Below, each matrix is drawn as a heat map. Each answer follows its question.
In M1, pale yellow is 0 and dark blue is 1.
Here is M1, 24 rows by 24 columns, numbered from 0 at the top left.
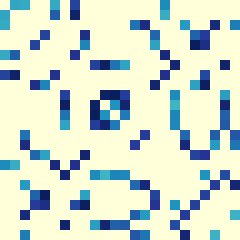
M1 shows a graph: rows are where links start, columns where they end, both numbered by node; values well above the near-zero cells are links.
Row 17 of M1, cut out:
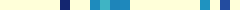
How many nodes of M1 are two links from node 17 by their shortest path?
6
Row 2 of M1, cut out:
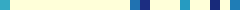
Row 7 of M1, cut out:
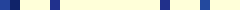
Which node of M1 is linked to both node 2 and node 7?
node 0
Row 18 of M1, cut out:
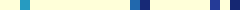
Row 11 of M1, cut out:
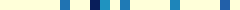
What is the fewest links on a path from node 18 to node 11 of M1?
6
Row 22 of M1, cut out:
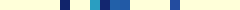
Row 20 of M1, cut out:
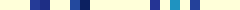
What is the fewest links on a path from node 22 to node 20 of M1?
2
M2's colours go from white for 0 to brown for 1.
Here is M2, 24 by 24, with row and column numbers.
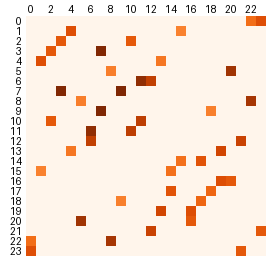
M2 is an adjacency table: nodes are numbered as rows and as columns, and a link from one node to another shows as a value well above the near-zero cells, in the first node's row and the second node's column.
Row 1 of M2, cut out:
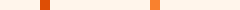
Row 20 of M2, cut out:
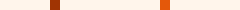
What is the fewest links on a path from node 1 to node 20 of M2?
5
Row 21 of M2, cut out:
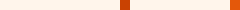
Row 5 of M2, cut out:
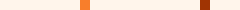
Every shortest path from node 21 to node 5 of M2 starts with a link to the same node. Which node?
node 23
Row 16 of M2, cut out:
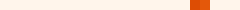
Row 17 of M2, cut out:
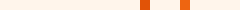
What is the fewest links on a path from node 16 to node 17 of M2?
7
